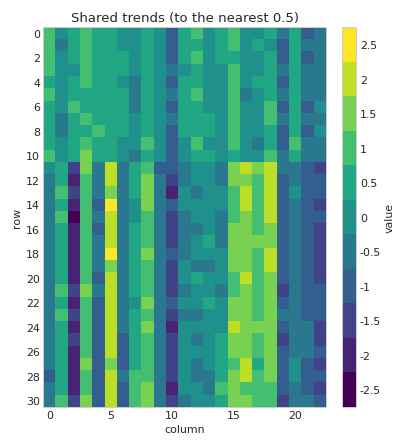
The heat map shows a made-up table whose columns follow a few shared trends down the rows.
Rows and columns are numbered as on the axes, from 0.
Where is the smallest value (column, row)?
2, 15
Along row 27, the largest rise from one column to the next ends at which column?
3
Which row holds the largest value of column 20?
9
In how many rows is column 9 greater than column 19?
29
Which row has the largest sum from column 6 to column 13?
7
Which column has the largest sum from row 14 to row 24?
5
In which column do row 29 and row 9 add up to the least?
10
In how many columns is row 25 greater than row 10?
9
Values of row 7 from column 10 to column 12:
-0.5 0.5 0.5
